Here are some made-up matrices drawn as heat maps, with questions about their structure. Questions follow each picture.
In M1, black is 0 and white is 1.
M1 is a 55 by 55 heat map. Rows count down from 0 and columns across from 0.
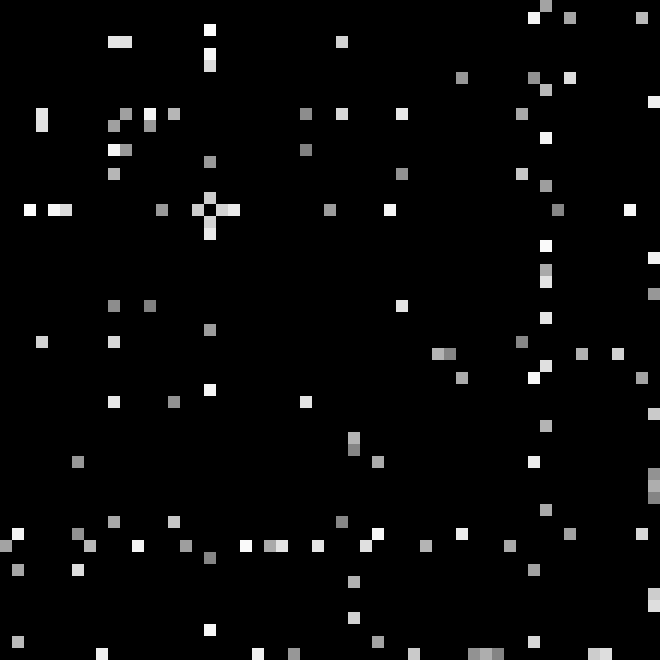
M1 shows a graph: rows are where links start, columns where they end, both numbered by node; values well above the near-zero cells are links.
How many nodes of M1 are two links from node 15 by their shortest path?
10
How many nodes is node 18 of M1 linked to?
1
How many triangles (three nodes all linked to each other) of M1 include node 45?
0
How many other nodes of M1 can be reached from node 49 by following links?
9
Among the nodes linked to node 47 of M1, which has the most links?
node 44
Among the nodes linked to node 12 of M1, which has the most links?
node 9
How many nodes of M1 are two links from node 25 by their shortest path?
5
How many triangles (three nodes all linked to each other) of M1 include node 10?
2
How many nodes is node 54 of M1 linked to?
9
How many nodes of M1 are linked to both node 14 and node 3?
1
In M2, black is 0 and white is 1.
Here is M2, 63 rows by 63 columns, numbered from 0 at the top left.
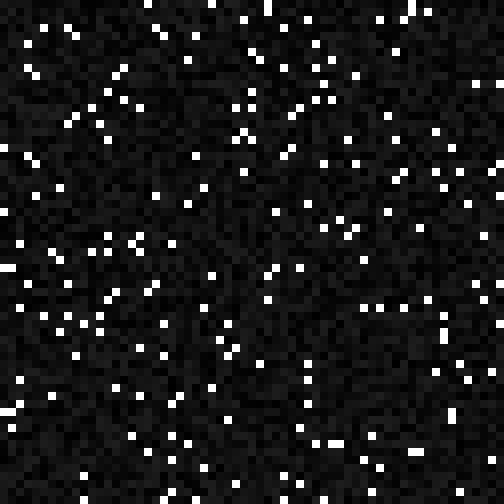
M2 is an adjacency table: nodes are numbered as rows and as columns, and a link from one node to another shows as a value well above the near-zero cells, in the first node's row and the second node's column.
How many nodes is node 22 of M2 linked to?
1
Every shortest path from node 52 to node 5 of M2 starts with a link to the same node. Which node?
node 28
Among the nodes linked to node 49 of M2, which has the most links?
node 17
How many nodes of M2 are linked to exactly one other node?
2
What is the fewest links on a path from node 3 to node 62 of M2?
2
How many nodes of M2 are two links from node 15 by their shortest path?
4
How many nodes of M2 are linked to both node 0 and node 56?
2
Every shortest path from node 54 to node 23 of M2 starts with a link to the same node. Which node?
node 21
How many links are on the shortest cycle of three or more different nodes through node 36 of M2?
6
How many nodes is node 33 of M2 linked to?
4
